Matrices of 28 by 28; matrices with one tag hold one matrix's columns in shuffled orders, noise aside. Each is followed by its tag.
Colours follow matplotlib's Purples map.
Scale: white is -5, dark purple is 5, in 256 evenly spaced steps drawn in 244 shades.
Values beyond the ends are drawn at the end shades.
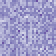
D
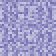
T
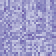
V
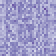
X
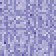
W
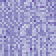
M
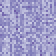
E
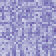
M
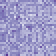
T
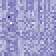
V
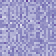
T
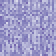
W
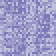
E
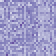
T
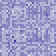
T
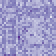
D
